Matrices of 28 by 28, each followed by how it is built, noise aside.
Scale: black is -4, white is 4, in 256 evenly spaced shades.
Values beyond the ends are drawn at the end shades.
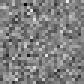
noise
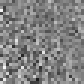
lower triangular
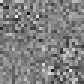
block diagonal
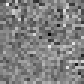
upper triangular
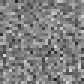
noise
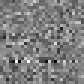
uneven rows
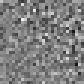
upper triangular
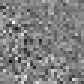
lower triangular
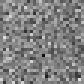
noise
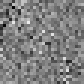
block diagonal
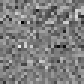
uneven rows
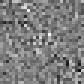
block diagonal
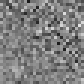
upper triangular
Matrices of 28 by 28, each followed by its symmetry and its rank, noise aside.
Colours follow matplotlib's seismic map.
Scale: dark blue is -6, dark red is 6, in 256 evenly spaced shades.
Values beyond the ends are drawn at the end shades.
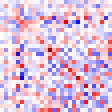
symmetric, rank six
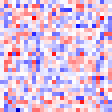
no symmetry, rank eight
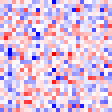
no symmetry, rank eight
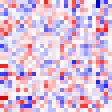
antisymmetric, rank six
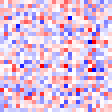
no symmetry, rank six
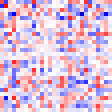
no symmetry, rank four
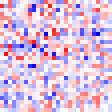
no symmetry, rank six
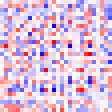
antisymmetric, rank six
